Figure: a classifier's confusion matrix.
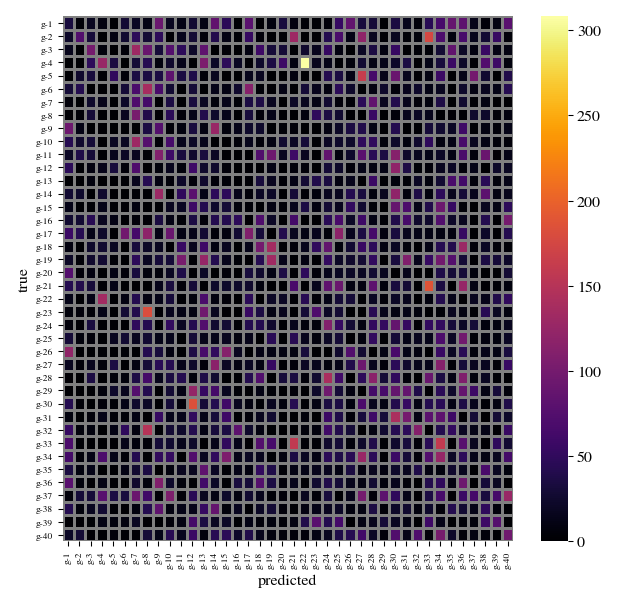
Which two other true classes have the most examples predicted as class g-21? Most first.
g-33, g-2
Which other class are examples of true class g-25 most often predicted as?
g-36
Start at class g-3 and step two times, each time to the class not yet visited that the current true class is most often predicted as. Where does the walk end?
g-28
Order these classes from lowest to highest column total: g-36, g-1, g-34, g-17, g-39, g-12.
g-39, g-17, g-1, g-12, g-36, g-34
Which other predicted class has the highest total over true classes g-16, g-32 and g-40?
g-34
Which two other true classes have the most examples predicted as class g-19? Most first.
g-18, g-11
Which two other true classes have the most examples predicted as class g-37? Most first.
g-5, g-29
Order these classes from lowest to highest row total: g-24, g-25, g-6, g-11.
g-25, g-6, g-24, g-11
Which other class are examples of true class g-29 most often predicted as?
g-12
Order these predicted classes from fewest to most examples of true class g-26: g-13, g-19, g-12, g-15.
g-19, g-12, g-13, g-15
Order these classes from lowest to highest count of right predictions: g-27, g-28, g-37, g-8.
g-8, g-37, g-27, g-28
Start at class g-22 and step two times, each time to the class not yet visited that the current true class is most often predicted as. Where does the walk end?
g-13
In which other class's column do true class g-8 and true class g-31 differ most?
g-30
